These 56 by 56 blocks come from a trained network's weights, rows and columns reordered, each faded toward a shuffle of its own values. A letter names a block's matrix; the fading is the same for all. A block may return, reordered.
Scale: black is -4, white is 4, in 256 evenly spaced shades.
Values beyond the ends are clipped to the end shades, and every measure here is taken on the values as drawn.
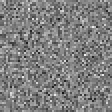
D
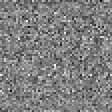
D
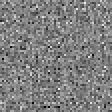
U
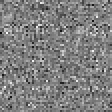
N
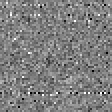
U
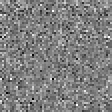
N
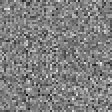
D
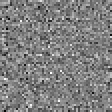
N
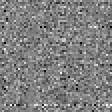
U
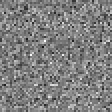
D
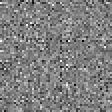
N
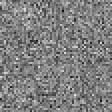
D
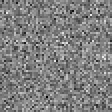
D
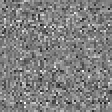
N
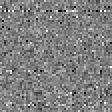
U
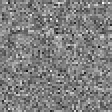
D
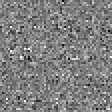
N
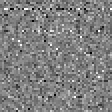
U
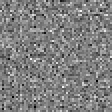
U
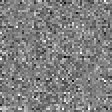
U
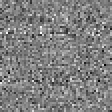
N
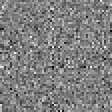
N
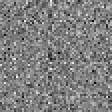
U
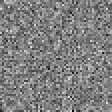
D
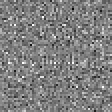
U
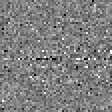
U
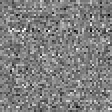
N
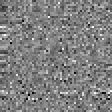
U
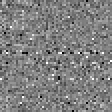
U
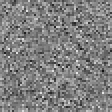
D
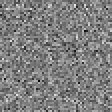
D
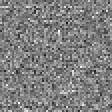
D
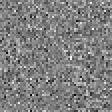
N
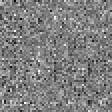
U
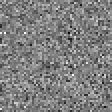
D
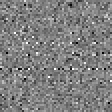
U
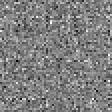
N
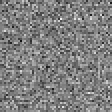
D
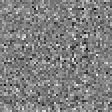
N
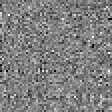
N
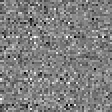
U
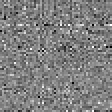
U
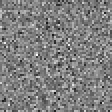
D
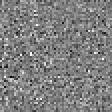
N
